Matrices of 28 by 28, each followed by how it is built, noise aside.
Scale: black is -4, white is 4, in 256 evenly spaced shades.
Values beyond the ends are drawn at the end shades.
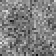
smooth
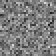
repeating columns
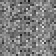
repeating rows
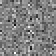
uneven columns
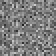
repeating rows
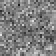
smooth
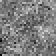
smooth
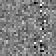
uneven columns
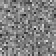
noise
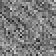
Toeplitz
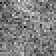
smooth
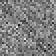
Toeplitz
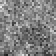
smooth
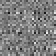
low rank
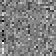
uneven columns
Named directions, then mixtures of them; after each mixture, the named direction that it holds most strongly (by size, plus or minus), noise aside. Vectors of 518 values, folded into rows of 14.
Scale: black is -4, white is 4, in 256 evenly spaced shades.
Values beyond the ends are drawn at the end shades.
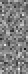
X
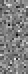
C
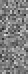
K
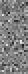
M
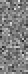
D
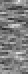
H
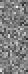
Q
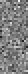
D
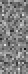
X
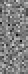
C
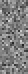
M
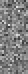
C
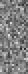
Q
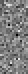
C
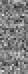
X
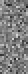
C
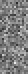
K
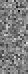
K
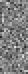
D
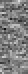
H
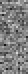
X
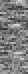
H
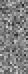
C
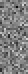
Q
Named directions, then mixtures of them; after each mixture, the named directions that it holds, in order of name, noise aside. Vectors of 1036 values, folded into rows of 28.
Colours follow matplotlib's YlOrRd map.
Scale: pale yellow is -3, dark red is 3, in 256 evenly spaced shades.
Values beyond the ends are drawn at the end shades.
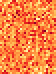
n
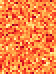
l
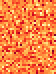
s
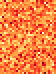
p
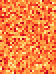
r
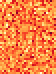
n, p, s.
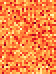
l, n, s.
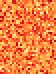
n, r, s.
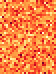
p.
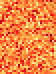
l, s.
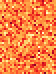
p, s.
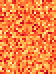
n, r, s.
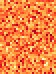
l, r.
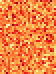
l, n.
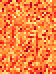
n.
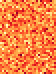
l, n, p.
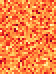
l, r.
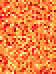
n, r.
